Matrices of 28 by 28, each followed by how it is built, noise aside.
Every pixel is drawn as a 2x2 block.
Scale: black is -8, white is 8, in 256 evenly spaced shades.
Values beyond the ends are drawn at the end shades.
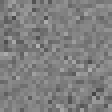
block diagonal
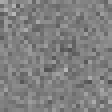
block diagonal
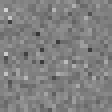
sparse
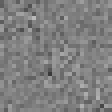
block diagonal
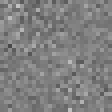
block diagonal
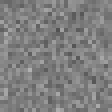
noise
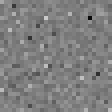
sparse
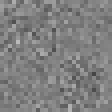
block diagonal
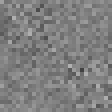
block diagonal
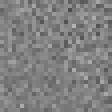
upper triangular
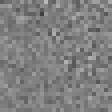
upper triangular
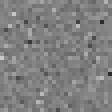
sparse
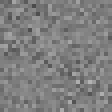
block diagonal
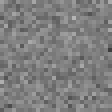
noise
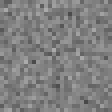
noise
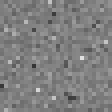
sparse
